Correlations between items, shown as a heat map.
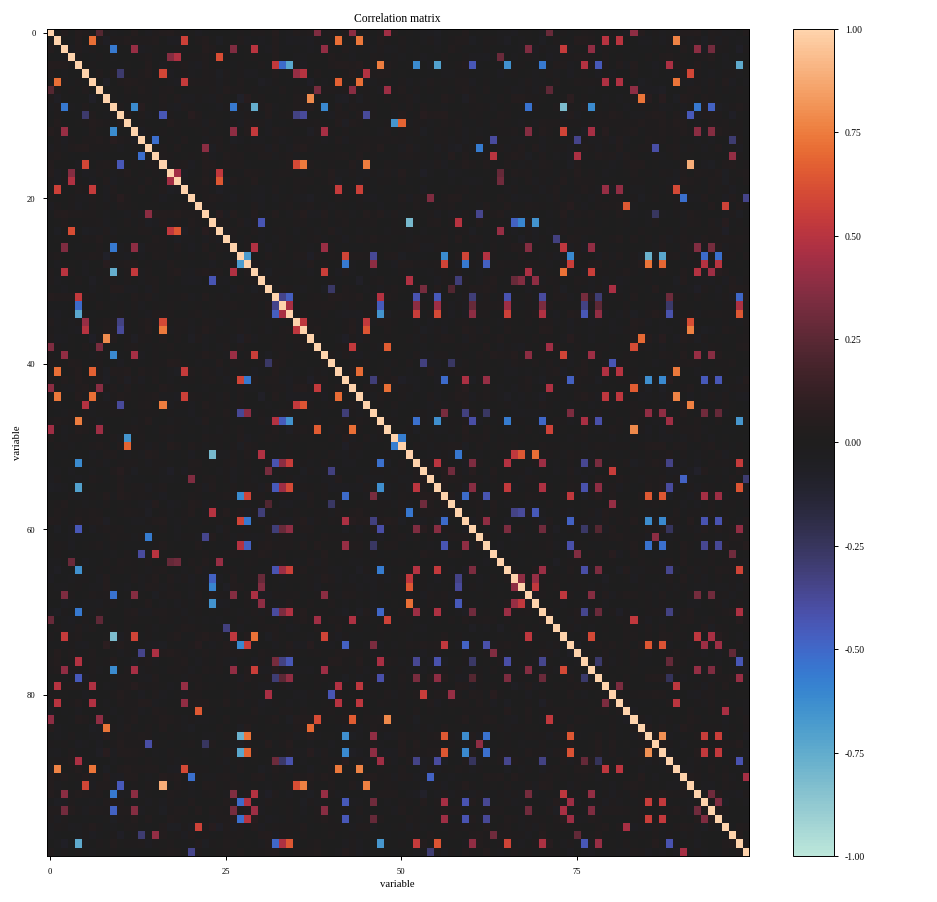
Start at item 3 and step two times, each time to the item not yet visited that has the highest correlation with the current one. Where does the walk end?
18
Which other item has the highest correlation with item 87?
85
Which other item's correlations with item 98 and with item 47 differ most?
4
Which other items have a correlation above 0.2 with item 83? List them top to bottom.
0, 7, 38, 43, 48, 71
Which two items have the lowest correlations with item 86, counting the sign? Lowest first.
14, 22
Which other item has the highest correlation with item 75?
15
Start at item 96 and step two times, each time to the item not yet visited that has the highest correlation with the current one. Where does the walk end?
82
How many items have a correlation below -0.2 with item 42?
8
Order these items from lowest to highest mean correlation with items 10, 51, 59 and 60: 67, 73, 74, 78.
74, 73, 78, 67
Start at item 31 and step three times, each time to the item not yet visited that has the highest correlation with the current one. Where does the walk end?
57
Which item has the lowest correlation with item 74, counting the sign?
27
